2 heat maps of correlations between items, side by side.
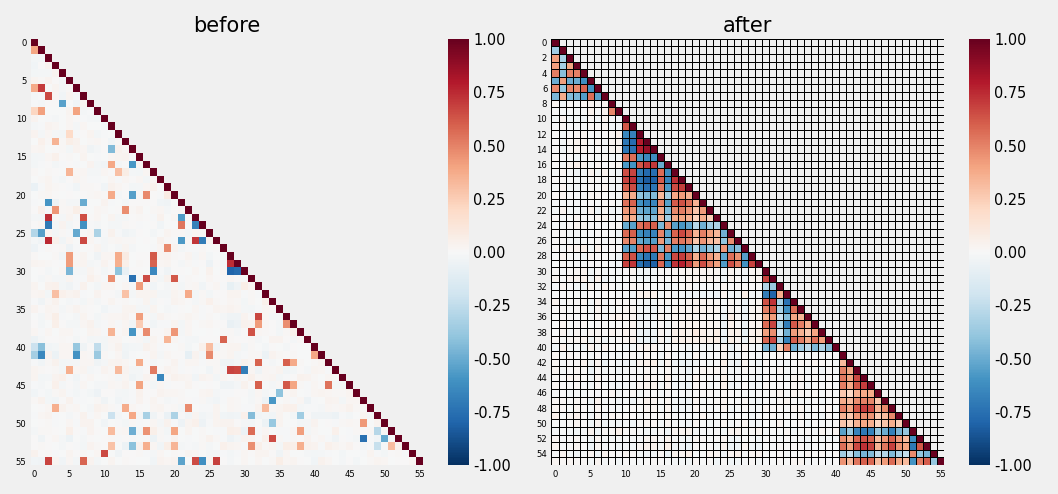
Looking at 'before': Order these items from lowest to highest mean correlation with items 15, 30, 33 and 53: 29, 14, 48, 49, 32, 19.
29, 14, 49, 19, 48, 32
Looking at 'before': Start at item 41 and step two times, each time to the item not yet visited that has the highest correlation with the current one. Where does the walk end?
40
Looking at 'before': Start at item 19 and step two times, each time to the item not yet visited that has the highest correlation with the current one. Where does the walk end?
39
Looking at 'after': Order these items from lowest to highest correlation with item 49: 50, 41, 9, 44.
9, 50, 41, 44
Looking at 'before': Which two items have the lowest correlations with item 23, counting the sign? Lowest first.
24, 21
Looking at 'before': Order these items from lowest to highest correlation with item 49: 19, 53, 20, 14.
20, 53, 19, 14
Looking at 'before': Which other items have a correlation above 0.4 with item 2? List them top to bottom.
7, 23, 26, 55
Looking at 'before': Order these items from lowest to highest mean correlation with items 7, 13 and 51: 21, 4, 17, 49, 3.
21, 49, 4, 17, 3
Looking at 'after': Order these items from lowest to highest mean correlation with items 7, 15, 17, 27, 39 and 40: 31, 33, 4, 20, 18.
4, 33, 31, 20, 18
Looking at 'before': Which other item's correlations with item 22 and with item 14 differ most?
31
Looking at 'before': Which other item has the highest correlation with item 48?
22
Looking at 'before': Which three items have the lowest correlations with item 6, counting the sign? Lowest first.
41, 25, 40
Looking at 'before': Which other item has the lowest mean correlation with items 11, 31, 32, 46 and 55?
14
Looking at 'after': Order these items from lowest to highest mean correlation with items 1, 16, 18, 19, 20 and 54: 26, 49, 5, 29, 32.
49, 32, 5, 26, 29
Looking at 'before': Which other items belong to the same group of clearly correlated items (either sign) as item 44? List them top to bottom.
18
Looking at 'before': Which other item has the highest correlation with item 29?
28
